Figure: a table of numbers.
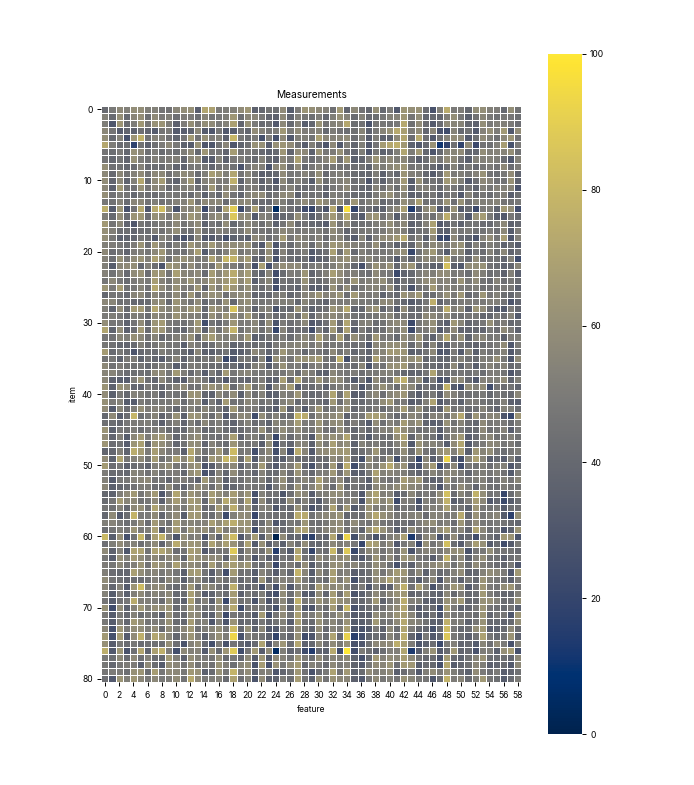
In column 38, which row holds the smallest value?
60
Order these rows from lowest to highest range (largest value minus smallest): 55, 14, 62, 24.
24, 55, 62, 14
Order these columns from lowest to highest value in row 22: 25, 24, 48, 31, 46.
46, 31, 24, 25, 48
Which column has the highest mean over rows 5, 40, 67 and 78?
42
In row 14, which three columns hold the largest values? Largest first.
34, 18, 8
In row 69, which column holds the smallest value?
17
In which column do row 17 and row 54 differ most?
48
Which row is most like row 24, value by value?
58
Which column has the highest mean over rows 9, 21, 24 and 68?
18
